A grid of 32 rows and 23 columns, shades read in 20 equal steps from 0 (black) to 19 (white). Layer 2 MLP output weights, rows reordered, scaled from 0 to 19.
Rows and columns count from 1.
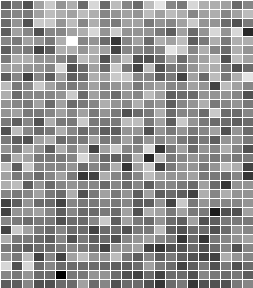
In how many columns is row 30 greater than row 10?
4
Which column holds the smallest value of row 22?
18
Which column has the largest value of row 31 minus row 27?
19
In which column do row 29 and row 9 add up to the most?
11
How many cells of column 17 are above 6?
27
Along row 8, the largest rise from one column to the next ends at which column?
14
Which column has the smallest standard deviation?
10
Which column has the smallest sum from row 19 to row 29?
20
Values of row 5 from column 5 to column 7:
9 13 19
